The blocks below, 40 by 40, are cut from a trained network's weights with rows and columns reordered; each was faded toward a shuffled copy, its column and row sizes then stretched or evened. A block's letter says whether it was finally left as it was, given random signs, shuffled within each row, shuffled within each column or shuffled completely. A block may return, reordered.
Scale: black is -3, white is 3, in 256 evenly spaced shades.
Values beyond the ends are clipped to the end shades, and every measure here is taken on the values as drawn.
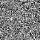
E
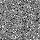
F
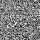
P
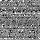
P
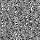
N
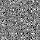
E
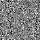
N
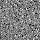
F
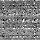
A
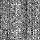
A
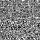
P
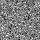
F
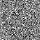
E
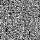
N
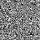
E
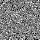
P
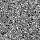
F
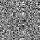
A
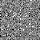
E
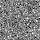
F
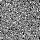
F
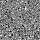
F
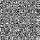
A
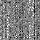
A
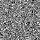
P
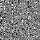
N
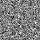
N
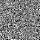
E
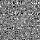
E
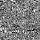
E
